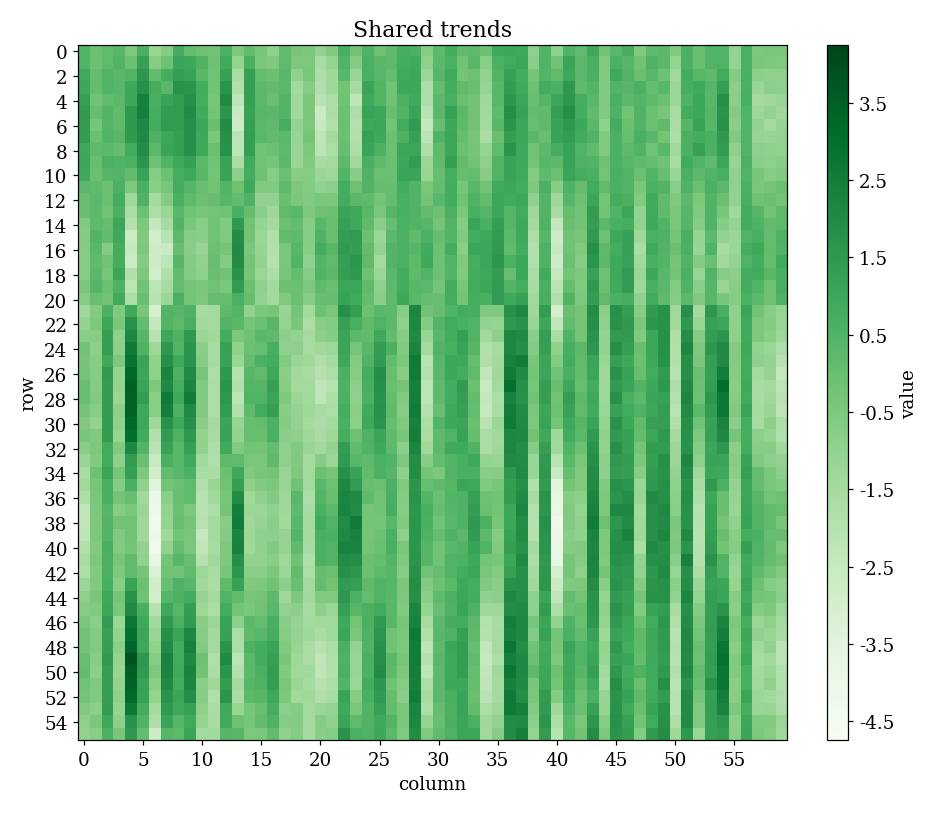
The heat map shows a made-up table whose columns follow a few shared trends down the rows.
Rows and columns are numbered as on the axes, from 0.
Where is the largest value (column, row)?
4, 49
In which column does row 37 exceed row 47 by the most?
13
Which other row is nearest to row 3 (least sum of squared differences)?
8
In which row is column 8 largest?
3
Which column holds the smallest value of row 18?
6
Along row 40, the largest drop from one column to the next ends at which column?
40
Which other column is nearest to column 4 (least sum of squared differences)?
54
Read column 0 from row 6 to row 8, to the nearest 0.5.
1.5 1.5 1
